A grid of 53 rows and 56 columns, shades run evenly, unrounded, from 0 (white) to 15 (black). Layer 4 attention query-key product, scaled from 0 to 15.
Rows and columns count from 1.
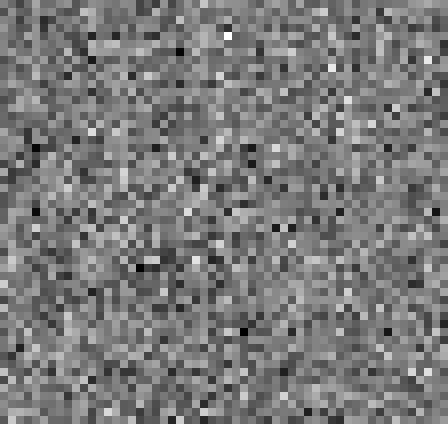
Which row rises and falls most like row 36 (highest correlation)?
49
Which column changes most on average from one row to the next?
12
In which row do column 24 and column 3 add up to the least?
27
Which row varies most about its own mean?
33
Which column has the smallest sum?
16
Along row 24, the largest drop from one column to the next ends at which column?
26
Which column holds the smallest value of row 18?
28
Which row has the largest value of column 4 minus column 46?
18
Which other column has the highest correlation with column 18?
48
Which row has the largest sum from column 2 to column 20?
5
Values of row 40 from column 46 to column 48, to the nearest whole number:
4 9 7
